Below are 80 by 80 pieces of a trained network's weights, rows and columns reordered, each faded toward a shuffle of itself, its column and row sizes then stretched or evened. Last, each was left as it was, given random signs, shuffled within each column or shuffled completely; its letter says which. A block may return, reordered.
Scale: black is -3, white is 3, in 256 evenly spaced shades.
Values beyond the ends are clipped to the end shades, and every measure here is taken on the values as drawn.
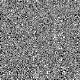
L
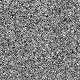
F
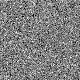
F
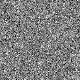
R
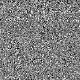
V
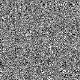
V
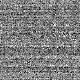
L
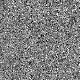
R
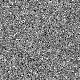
F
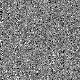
R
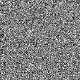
V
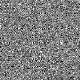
L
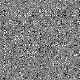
L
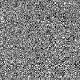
L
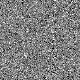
R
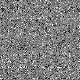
V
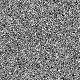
F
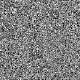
V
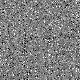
R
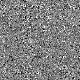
V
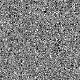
V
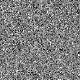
V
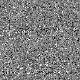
V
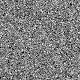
F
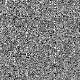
V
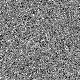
F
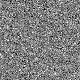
F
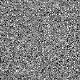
V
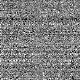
L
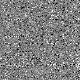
V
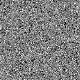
R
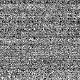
L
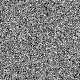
F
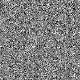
L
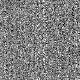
R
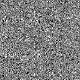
L
